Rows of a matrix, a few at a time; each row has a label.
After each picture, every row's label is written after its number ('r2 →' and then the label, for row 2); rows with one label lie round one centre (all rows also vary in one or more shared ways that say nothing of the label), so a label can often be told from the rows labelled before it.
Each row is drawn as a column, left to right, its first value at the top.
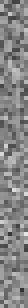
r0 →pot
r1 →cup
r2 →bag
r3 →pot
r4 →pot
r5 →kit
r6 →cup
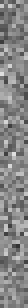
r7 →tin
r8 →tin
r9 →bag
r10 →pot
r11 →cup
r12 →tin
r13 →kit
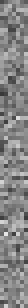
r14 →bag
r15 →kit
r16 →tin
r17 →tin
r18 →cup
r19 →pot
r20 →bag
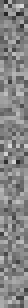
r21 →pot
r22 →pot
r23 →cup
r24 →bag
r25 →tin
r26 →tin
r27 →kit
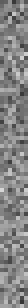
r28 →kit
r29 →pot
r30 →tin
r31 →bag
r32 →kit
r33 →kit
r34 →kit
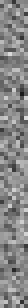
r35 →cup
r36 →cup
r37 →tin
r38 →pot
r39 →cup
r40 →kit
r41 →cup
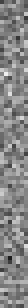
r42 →pot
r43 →tin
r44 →tin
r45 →bag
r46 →cup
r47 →cup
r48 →bag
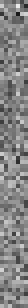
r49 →kit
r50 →pot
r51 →kit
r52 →bag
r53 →kit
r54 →bag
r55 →cup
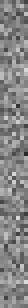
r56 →kit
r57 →cup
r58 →kit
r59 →bag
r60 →tin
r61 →bag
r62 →bag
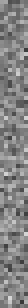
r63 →tin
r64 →cup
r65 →pot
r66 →bag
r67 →tin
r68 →tin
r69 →cup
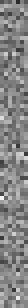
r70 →pot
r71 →tin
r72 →pot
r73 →kit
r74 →pot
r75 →pot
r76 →bag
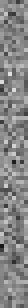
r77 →cup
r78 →bag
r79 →tin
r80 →pot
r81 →bag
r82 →bag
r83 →cup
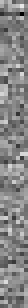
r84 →tin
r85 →tin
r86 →kit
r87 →bag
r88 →bag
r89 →kit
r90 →pot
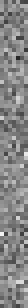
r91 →cup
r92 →bag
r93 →kit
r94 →bag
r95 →cup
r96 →bag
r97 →pot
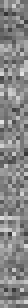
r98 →tin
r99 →kit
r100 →tin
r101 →kit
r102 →cup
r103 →tin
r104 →bag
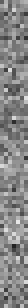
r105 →bag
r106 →kit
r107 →cup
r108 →cup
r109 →cup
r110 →kit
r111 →cup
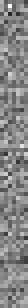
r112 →tin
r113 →bag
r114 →kit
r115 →kit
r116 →pot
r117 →kit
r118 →pot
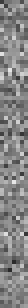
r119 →kit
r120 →cup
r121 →tin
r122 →bag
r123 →tin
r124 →kit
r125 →tin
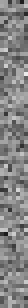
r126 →tin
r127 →bag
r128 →pot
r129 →cup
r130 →pot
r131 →pot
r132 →tin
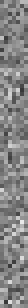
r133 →pot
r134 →tin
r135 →cup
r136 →kit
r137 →kit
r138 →cup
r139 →tin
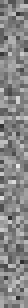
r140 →pot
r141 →cup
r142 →bag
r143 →bag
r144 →cup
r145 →kit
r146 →pot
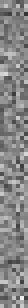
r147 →kit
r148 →tin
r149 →tin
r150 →kit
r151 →bag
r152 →pot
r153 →kit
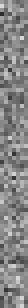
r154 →tin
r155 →kit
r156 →kit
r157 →bag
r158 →kit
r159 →pot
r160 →tin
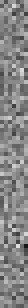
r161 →cup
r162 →bag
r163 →cup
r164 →tin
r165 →bag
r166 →cup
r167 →cup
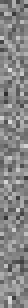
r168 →pot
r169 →bag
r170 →pot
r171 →tin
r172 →bag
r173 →tin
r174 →cup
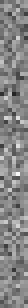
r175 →bag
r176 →cup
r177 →pot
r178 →bag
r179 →cup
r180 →tin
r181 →tin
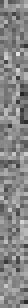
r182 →pot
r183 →tin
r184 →bag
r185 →pot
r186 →tin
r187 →kit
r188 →kit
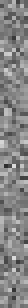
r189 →cup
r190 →tin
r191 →tin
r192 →kit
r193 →pot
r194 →bag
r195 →bag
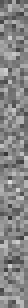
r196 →kit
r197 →tin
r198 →bag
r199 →tin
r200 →pot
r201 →pot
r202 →bag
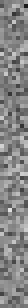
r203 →cup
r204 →tin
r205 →bag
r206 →tin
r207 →kit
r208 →bag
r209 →cup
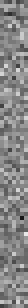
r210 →tin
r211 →bag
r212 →pot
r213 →tin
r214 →pot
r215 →bag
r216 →cup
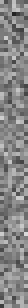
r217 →cup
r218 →pot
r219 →kit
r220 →tin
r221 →pot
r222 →pot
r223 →kit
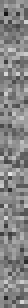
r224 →bag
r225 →tin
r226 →bag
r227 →tin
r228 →tin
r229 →cup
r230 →tin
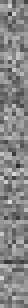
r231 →kit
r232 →bag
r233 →tin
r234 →bag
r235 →tin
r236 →tin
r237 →bag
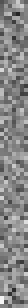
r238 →pot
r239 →bag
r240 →cup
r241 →kit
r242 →tin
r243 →tin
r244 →pot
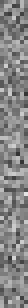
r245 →kit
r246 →bag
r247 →tin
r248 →cup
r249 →bag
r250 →tin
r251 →tin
